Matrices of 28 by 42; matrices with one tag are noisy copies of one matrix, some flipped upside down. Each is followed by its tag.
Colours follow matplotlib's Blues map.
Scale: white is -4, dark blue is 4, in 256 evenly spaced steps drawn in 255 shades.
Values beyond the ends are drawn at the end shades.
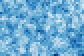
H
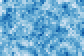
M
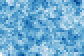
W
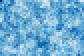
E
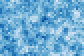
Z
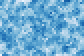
M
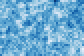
H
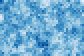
E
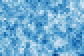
H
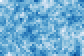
W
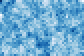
E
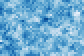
Z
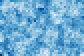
E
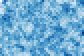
M
